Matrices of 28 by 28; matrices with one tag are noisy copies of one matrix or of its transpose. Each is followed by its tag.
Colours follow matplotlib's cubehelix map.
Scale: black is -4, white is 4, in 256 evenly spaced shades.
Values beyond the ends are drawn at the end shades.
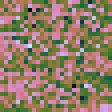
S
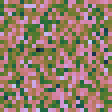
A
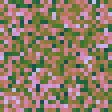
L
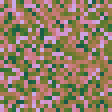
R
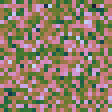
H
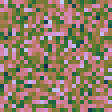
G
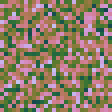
H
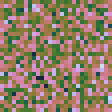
H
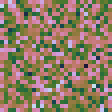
R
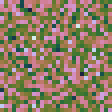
R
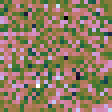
S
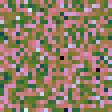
G
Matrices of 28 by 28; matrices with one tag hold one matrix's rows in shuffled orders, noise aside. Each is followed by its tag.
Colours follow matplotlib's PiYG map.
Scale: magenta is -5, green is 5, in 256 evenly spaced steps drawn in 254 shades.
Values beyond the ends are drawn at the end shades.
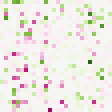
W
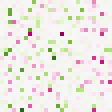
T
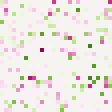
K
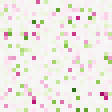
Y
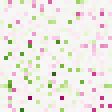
T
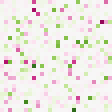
Y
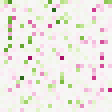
T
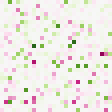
Y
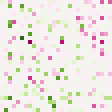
T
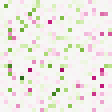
T
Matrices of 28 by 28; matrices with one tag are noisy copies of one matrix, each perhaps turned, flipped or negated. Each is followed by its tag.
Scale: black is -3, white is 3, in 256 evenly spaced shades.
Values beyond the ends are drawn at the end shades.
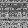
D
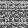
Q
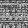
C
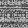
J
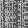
C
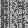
Q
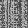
J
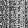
D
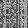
Q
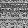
D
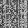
Q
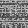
C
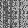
D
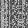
Q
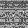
Q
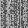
J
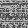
C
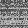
D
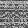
Q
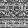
Q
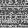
C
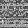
Q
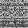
Q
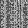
J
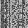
Q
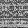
Q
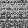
D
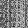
D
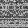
Q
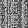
J
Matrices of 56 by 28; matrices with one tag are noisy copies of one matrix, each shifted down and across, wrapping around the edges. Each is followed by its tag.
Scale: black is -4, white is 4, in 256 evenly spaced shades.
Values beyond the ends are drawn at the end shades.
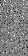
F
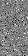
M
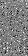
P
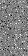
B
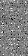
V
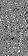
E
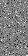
M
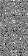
V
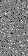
M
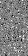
P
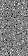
F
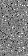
B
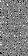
V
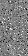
F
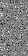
V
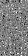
P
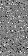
M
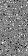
M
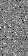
F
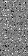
V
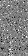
E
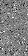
E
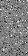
M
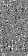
P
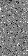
B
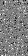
P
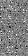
V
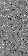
B
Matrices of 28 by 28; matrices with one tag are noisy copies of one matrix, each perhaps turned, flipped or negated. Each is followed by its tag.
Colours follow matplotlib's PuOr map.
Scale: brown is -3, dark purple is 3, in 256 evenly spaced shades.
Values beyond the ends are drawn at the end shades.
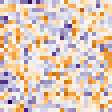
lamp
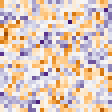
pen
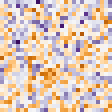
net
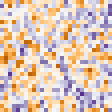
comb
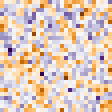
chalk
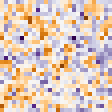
comb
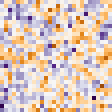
comb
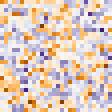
lamp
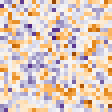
net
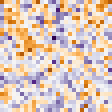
comb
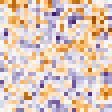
comb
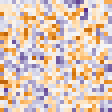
chalk
